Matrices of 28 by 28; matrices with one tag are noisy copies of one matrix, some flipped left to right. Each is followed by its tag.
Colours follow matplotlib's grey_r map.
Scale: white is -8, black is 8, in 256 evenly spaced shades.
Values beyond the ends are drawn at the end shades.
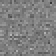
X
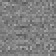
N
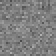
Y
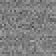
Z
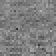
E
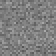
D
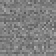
Z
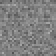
X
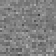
E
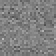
D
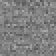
N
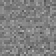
Y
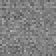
D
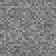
D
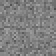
Y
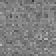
X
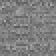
N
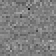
N
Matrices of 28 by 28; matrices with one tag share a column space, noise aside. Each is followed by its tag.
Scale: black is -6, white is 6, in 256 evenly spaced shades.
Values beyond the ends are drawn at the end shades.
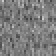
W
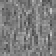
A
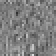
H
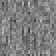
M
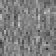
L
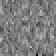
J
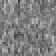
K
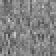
K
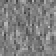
A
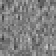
W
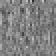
A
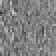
J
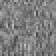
H
